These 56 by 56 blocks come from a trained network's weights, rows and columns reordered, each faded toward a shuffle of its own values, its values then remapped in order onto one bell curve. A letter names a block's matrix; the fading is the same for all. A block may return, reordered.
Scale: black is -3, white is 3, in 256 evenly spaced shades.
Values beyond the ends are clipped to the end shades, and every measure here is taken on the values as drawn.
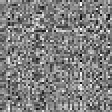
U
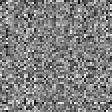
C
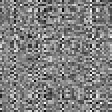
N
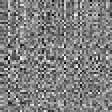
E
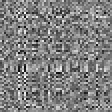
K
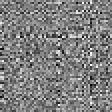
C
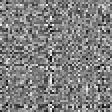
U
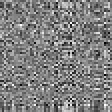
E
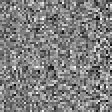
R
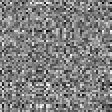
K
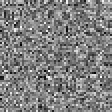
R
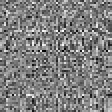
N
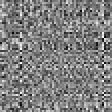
K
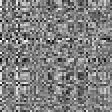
E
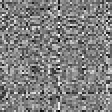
U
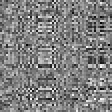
K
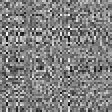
K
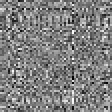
U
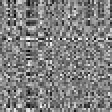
E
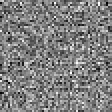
R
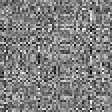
C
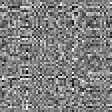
C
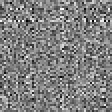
R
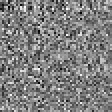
R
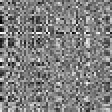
E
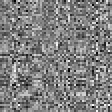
U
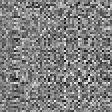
K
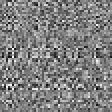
K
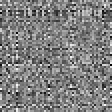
U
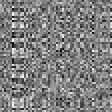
N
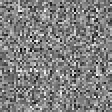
R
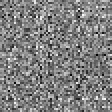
R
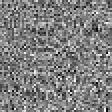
R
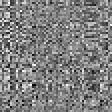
E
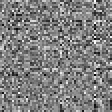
U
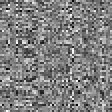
N
